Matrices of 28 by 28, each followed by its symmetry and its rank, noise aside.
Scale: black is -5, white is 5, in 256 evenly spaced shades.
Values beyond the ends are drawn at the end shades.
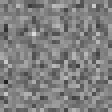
no symmetry, rank four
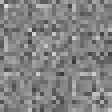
symmetric, rank five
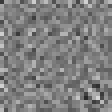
symmetric, rank six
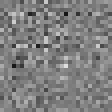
no symmetry, rank four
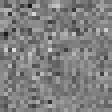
no symmetry, rank five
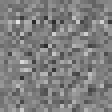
no symmetry, rank four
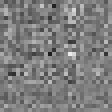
no symmetry, rank four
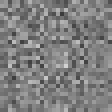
no symmetry, rank four
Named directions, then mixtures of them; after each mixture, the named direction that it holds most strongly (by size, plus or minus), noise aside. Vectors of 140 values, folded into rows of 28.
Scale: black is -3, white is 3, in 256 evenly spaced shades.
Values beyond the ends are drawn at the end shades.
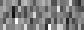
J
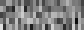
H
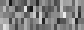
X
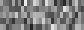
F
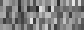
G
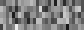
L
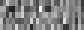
H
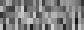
H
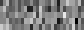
X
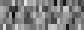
L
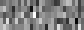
X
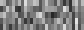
H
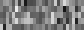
L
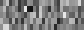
X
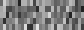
J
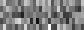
J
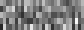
H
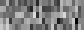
X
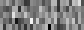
J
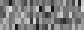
G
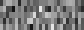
H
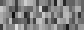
L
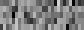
L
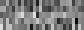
H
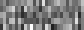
H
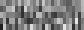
H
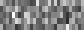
L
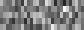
F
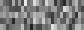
F
